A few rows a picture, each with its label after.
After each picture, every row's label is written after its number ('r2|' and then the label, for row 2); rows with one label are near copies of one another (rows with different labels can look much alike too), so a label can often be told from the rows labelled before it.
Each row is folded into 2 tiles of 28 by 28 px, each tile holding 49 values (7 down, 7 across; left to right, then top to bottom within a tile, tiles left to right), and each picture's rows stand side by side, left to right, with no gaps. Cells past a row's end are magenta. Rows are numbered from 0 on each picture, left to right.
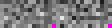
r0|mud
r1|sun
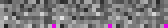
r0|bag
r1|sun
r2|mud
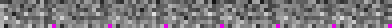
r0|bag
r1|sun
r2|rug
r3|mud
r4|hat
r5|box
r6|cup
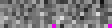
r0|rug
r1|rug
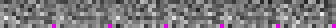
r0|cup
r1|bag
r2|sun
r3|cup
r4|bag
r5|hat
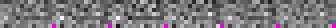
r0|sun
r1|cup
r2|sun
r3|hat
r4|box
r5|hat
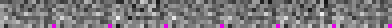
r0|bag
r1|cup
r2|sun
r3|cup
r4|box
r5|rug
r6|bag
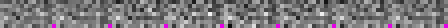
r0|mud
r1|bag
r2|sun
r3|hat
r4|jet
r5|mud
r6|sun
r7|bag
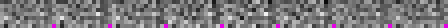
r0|jet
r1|jet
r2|bag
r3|rug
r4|mud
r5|mud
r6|hat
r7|sun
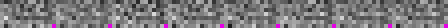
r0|sun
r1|mud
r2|hat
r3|sun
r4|jet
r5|box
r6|bag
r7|sun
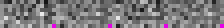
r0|rug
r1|jet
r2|sun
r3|mud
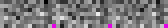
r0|mud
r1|jet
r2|rug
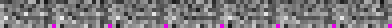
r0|bag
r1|bag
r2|jet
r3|sun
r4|jet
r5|bag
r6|sun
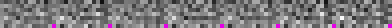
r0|mud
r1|box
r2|bag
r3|sun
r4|sun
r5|rug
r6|cup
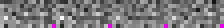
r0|bag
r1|cup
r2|sun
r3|mud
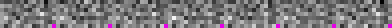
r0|mud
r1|sun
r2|hat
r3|cup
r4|rug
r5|cup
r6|mud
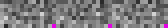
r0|bag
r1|rug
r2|hat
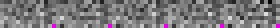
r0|rug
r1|box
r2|rug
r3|hat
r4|box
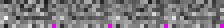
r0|sun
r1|sun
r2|box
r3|bag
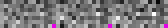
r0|hat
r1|jet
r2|box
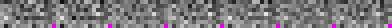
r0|sun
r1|sun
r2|hat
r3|hat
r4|box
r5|mud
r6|rug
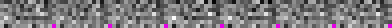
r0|sun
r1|rug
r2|hat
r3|box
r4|box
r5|hat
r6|hat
